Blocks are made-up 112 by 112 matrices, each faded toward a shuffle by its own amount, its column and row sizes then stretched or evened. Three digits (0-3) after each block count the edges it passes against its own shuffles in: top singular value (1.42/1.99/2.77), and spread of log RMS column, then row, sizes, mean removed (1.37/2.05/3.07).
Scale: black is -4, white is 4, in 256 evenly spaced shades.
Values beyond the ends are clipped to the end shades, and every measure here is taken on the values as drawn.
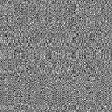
3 1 0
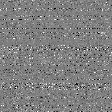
0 1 3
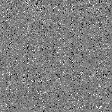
0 2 1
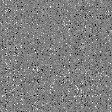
1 2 1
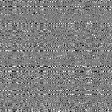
3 0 3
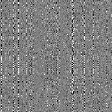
3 3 0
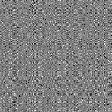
3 2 1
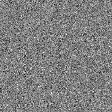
1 1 1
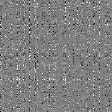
2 3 1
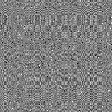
3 2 1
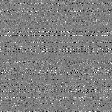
2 0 3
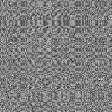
3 0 1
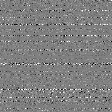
2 0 3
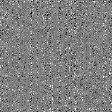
0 3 1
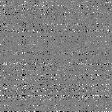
1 2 3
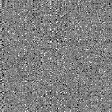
2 2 1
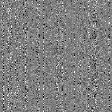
2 3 0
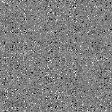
1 2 2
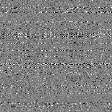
2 0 3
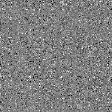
1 2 2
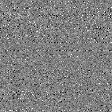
1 0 2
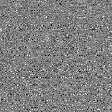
2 0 2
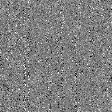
0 2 0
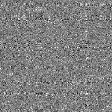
2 1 2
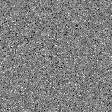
1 0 0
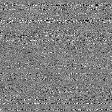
0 0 3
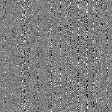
2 3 0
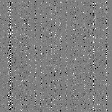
2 3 1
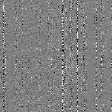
2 3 1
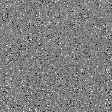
1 1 1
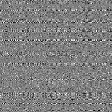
3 0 3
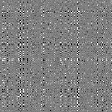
3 3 2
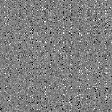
2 2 1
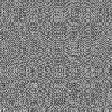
3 0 0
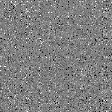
2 2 1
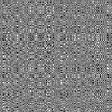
3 3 2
